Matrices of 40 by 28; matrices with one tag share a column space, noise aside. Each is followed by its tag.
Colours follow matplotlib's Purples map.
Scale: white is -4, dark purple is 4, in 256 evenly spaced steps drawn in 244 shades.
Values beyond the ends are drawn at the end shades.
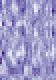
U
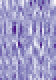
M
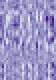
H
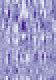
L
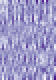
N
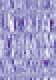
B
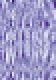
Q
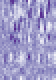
L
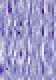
U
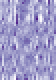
N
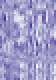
H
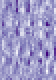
U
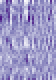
N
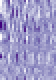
L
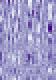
L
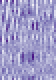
L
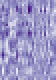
U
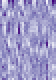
M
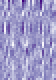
M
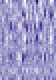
L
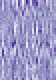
M
